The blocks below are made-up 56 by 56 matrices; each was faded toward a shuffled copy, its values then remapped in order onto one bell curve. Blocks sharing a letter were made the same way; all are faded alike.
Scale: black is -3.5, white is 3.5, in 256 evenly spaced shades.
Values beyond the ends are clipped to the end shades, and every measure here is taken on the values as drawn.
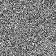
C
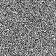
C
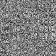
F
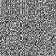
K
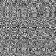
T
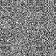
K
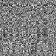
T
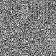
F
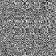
K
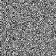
F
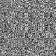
K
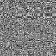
T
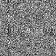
F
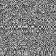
T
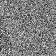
C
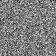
C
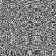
K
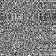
K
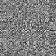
T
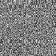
K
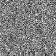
F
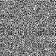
K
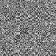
K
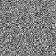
T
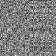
K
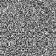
F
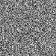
F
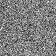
C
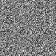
F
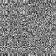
K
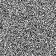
C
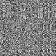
K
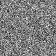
C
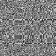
T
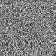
F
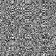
K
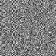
K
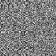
K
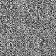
F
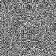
F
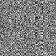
K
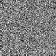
F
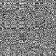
T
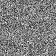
C
